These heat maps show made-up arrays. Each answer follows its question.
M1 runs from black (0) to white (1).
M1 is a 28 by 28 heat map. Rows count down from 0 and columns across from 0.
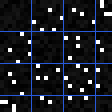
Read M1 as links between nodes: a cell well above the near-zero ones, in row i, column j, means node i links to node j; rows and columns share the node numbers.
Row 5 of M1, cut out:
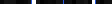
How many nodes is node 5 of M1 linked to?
2
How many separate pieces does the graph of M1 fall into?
7
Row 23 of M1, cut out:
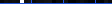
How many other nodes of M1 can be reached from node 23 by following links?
2
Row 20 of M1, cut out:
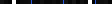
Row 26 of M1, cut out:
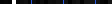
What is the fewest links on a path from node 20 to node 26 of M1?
2
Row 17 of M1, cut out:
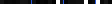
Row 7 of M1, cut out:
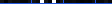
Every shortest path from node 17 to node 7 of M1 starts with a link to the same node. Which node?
node 24
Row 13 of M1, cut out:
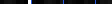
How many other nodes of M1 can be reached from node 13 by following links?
6
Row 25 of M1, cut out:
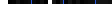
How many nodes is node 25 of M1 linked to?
3
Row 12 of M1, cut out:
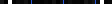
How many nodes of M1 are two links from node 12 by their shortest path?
3
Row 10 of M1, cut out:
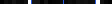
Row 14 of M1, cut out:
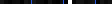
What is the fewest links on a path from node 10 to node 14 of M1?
3
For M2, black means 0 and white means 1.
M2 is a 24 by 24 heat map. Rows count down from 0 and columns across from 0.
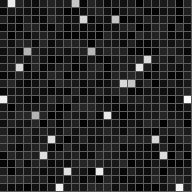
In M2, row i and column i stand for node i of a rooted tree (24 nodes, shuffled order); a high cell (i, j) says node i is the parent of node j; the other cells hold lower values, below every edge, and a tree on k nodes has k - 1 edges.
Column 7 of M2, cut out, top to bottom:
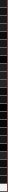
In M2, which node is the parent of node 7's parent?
12
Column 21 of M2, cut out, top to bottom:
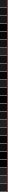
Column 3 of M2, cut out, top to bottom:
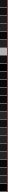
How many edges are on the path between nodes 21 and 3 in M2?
4
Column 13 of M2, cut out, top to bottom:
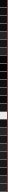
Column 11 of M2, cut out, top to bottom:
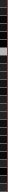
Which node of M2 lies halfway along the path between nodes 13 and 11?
8
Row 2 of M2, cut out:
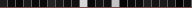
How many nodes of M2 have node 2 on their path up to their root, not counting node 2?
6
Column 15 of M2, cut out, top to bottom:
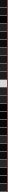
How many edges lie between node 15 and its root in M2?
4
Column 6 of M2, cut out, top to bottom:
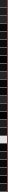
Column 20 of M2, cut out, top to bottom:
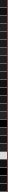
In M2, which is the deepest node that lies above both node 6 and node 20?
17
